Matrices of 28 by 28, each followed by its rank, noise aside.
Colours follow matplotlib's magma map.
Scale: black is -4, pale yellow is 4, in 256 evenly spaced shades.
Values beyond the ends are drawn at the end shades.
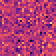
eight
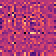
three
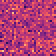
eight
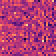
six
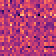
four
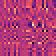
three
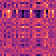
two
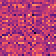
four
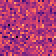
eight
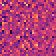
six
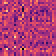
four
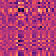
two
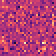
six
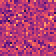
eight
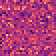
eight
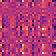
three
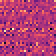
four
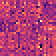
six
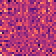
six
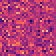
six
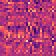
four
